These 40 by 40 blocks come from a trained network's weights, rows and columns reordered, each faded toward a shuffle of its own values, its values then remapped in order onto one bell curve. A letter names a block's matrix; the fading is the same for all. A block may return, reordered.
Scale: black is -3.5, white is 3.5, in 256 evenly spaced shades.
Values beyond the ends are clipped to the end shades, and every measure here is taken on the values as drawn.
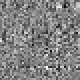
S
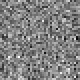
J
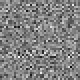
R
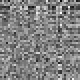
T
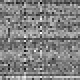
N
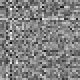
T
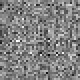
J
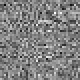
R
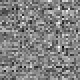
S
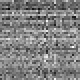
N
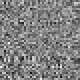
R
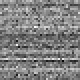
N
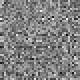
R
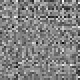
T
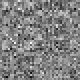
R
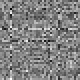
T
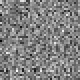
J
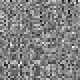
R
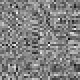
R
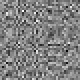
R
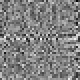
T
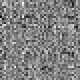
S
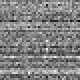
N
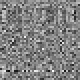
S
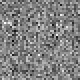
J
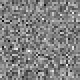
R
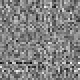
J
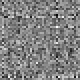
T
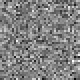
J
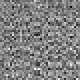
R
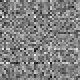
T
